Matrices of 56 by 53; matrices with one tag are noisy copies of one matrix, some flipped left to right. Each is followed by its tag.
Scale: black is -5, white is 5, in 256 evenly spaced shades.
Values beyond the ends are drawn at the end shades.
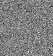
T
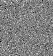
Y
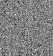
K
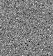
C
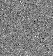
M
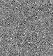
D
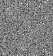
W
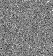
Y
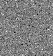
C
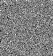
Y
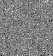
W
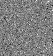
Y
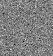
C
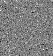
Y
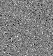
M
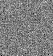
W
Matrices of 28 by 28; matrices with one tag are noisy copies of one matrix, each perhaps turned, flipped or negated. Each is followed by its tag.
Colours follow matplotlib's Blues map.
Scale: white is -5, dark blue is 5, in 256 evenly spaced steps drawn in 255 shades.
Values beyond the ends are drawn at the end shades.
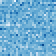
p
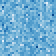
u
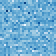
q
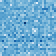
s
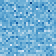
q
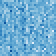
q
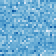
p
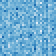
s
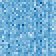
s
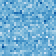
u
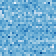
u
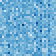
s
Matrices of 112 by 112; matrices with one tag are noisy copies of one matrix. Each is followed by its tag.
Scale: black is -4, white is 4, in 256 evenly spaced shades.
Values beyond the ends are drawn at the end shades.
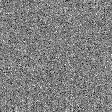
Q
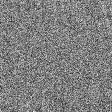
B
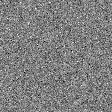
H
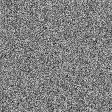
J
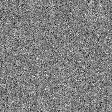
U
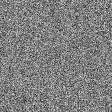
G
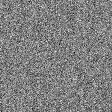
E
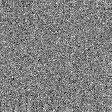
Q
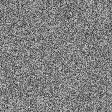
U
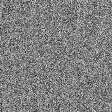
E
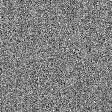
E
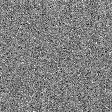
B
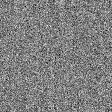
G
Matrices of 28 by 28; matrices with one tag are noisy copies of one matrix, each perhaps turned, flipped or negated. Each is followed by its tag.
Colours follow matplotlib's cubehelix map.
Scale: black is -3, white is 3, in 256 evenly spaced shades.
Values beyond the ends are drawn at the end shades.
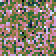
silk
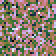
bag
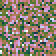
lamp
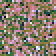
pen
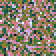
bag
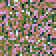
lamp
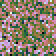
silk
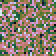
pen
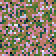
pen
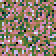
pen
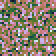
pen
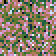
silk
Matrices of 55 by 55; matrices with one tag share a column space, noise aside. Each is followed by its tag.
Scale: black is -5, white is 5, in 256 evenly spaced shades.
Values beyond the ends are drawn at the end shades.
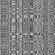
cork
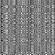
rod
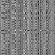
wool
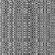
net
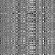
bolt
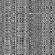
bolt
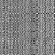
bolt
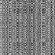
net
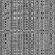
wool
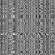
cork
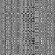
bolt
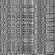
rod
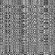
rod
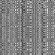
net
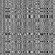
cork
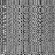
rod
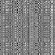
net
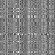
cork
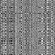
bolt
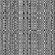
wool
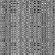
net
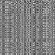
net
